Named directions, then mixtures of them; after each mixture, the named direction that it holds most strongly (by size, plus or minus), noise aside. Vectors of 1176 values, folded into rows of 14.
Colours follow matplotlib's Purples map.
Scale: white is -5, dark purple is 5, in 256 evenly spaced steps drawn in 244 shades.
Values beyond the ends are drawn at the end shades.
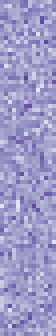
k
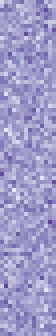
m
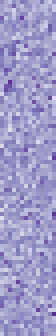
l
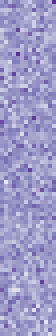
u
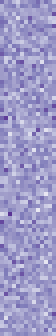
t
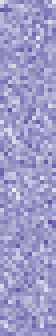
m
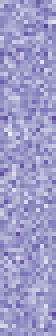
m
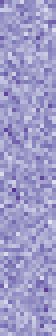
m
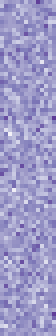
m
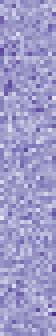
l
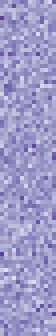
l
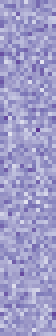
t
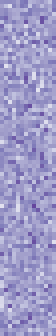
k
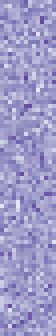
k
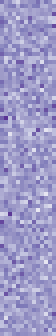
t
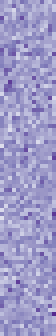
l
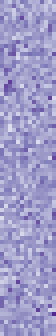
l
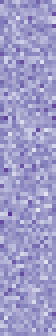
t
